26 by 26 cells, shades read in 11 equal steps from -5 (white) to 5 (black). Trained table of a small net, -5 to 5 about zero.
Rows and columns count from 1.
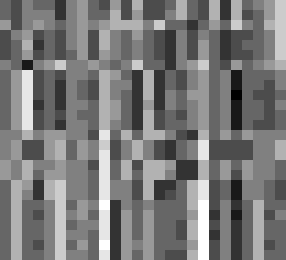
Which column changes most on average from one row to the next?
15
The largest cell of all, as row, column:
10, 22
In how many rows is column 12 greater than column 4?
2
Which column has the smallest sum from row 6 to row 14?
3
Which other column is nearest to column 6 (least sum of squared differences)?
24
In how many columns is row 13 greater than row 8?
5
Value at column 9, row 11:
1
